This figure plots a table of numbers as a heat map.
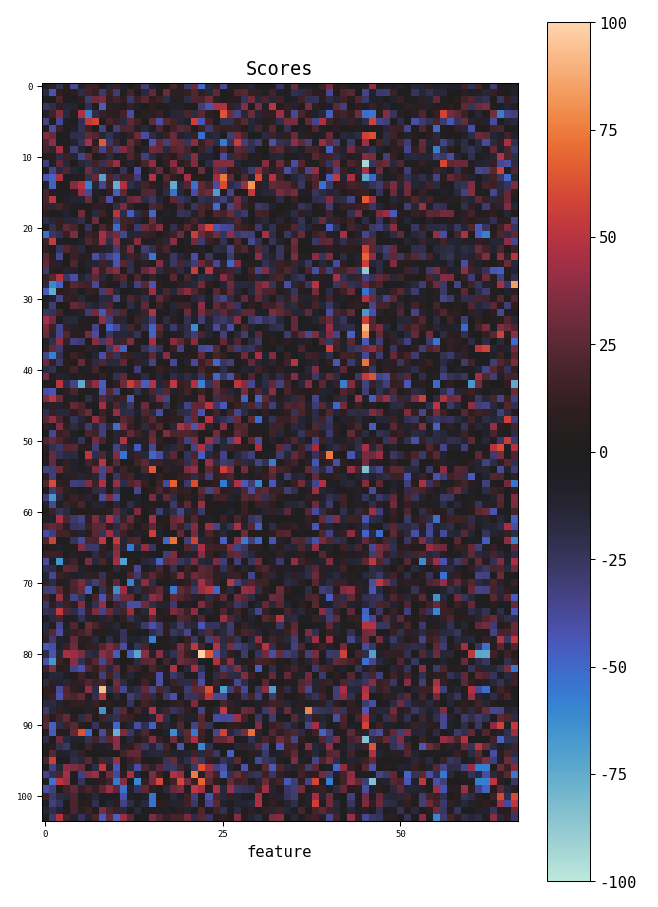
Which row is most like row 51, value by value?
90
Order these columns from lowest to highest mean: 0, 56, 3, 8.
56, 0, 8, 3
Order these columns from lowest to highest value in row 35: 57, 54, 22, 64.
57, 22, 54, 64
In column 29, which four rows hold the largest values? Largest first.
14, 91, 15, 71
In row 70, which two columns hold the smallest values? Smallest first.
12, 46
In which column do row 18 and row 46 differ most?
22
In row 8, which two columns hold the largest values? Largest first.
8, 27
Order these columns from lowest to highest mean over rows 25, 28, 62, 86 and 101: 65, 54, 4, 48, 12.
12, 48, 54, 65, 4
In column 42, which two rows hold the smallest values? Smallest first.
42, 3
